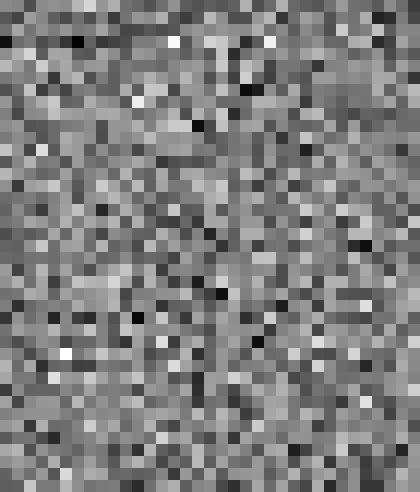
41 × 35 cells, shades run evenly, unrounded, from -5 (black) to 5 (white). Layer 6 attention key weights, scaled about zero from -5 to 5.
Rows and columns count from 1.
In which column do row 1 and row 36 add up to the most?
8
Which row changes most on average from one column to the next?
27
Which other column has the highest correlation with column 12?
5
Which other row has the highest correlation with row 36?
24
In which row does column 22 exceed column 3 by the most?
36
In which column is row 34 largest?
31
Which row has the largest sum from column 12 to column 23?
4
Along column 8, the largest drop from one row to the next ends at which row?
2
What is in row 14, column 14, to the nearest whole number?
-3
